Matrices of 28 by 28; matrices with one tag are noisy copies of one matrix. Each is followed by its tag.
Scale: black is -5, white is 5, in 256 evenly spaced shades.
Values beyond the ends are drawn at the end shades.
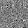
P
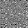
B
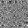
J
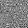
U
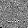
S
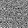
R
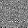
S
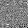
U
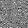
R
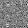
U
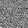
R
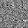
P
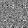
P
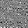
R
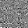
R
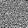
B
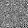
U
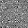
S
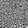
B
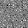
P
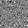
J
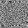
J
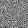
S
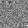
J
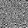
B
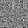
P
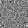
J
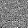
S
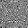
S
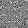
S
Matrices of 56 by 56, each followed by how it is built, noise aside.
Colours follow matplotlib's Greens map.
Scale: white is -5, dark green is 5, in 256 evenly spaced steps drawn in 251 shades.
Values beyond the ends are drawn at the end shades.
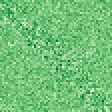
banded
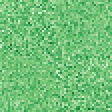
block diagonal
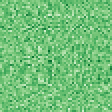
low rank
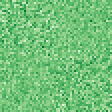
block diagonal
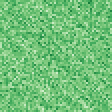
Toeplitz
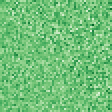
upper triangular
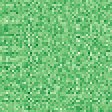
low rank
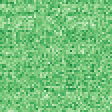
blocks
